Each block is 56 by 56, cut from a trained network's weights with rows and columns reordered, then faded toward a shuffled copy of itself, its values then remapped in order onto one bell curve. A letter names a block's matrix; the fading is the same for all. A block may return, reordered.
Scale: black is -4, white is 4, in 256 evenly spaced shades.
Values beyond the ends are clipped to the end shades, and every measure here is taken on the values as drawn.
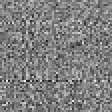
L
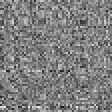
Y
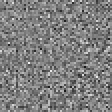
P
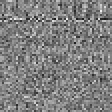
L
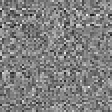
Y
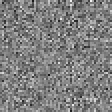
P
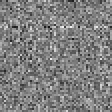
L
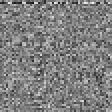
L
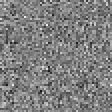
P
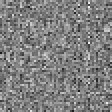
P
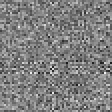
Y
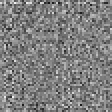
L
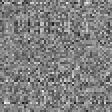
Y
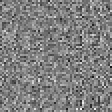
P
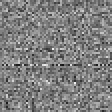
L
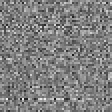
Y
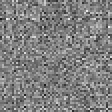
Y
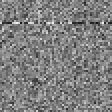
L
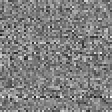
Y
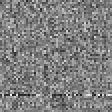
L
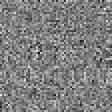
P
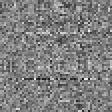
L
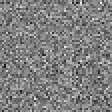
P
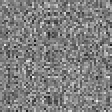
P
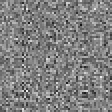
P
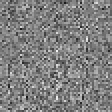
P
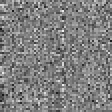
P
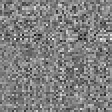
Y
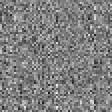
P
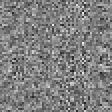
P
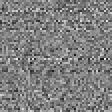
Y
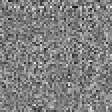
L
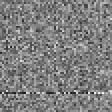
L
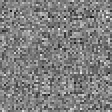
P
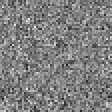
P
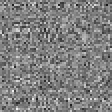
Y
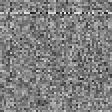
L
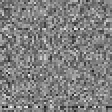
L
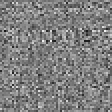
Y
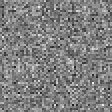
P
